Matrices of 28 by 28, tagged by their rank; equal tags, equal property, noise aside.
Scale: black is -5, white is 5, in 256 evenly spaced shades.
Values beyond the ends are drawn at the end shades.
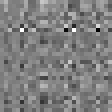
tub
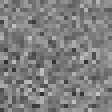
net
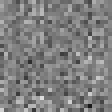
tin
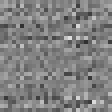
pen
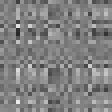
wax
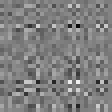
wax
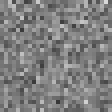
net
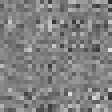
pen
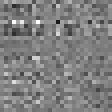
tub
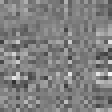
tub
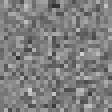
net
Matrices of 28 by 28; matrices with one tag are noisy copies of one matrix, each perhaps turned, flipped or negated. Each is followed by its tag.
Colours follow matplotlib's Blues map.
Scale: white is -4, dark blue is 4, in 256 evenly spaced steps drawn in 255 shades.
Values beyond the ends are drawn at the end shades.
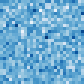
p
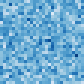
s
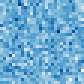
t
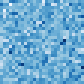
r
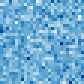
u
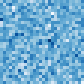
s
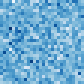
p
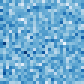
r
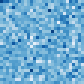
s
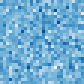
p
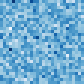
p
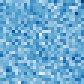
s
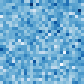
r
